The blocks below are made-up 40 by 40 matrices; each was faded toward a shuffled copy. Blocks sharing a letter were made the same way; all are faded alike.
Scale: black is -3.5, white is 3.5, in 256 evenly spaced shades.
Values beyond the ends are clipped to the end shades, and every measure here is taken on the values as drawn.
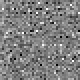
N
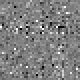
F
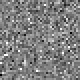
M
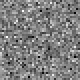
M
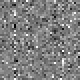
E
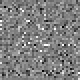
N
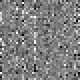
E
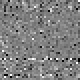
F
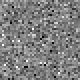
M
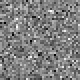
M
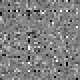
F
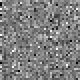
E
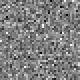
M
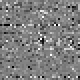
F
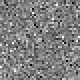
M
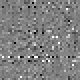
F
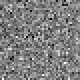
M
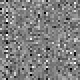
E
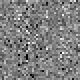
E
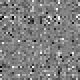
F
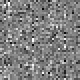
E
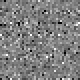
N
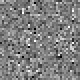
E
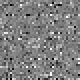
F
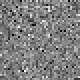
N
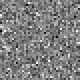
M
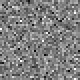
M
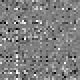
F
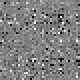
F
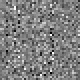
E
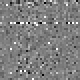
F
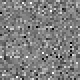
N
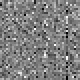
E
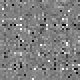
F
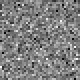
M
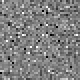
N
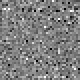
N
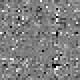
F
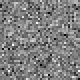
M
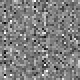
E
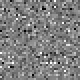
N
